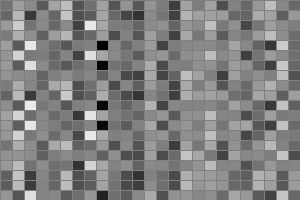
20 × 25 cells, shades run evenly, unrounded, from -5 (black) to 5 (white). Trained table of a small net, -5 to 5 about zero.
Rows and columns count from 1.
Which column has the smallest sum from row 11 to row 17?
7
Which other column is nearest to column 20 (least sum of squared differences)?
1
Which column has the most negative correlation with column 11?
17
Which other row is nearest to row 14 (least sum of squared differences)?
3
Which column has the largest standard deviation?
9
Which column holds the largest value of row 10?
6
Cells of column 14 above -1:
13
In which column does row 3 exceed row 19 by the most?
8
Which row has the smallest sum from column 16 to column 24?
11
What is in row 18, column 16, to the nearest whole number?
2
